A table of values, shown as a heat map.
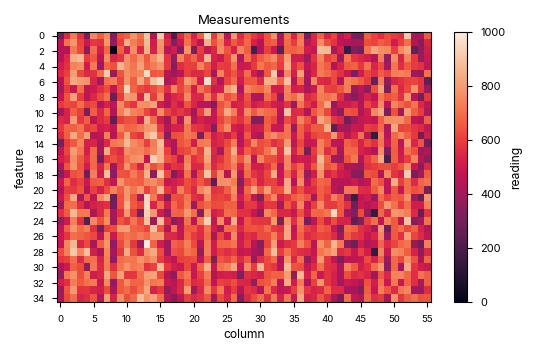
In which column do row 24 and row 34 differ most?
14
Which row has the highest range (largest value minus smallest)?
2
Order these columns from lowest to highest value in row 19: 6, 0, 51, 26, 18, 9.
0, 18, 51, 6, 26, 9
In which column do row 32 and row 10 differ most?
4
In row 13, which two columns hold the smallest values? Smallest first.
47, 54
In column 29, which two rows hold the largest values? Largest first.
20, 14
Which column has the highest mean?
13
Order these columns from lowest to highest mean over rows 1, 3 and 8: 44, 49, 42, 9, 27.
44, 42, 27, 49, 9
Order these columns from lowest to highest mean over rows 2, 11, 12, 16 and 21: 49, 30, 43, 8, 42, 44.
8, 43, 44, 30, 42, 49
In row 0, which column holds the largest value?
22
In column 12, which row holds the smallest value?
23
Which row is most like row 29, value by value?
32
